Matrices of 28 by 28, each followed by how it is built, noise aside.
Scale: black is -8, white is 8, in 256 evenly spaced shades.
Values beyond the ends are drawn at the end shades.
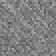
Toeplitz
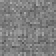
blocks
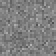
noise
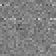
uneven rows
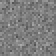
repeating columns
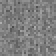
blocks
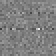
uneven rows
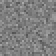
noise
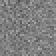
repeating rows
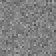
noise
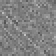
Toeplitz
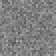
noise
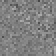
upper triangular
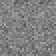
repeating columns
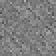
Toeplitz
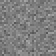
repeating rows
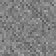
Toeplitz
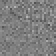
upper triangular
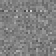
uneven rows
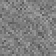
Toeplitz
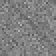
Toeplitz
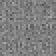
blocks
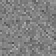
Toeplitz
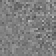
upper triangular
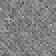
Toeplitz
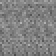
repeating columns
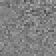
upper triangular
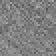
Toeplitz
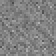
Toeplitz
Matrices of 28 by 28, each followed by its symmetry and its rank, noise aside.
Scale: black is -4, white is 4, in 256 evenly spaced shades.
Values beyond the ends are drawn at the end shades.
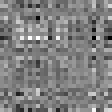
no symmetry, rank two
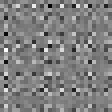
antisymmetric, rank two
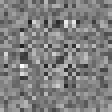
symmetric, rank three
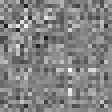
symmetric, rank four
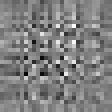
antisymmetric, rank two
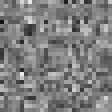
no symmetry, rank four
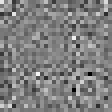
symmetric, rank four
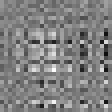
no symmetry, rank two
